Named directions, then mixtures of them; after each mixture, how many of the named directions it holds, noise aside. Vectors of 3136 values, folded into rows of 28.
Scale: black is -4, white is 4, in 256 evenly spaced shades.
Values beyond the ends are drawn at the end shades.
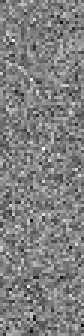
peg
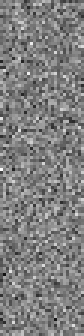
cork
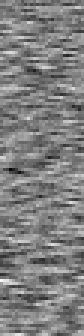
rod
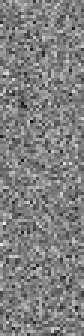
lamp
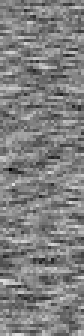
one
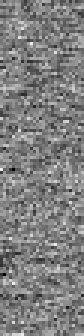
two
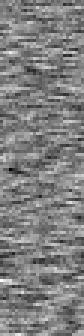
one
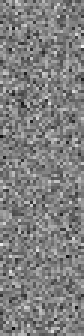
two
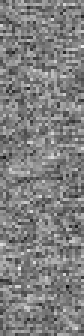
four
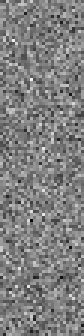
one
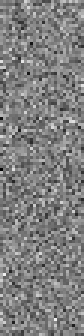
one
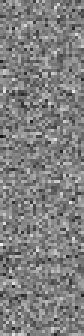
three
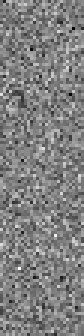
two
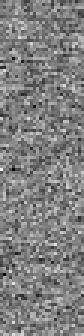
two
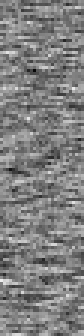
one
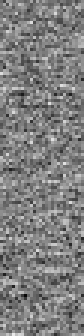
four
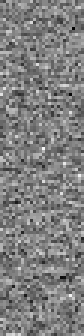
three
